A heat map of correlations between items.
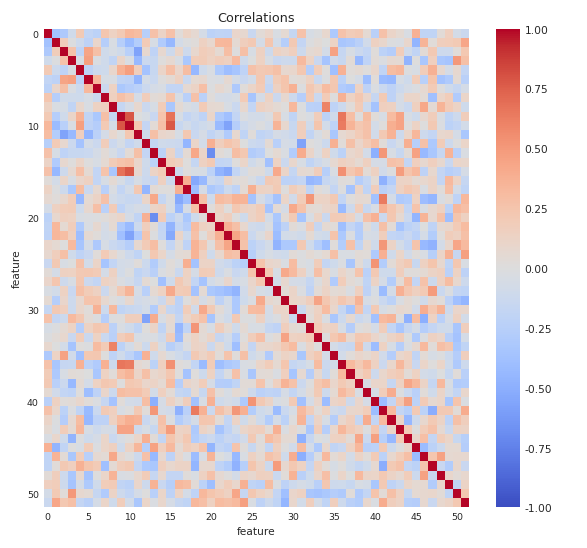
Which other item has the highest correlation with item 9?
10
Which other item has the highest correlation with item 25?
40
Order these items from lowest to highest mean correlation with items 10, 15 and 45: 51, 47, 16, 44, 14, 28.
51, 16, 47, 44, 14, 28
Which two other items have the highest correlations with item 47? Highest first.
28, 4
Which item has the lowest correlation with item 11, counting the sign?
2
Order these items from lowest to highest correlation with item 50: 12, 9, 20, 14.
9, 12, 14, 20
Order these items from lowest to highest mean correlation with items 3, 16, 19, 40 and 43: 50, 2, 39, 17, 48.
39, 48, 17, 2, 50
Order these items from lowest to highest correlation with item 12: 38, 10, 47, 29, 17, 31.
31, 17, 47, 10, 29, 38
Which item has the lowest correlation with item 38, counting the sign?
3
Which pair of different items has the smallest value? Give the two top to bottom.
13, 20
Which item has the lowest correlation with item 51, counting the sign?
29
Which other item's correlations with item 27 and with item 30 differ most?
19
